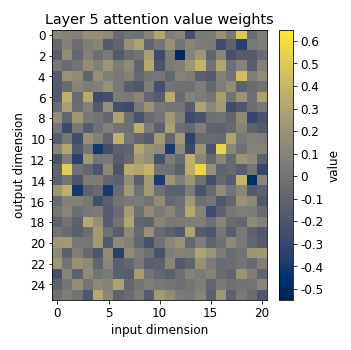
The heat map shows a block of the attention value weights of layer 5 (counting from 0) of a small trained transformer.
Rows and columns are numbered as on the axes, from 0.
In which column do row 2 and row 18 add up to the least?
12
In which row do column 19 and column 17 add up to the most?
10
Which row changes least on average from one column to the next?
24
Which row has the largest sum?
0
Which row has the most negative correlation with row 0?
1
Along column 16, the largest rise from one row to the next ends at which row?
11
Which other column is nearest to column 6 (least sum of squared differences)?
17
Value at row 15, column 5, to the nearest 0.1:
-0.4
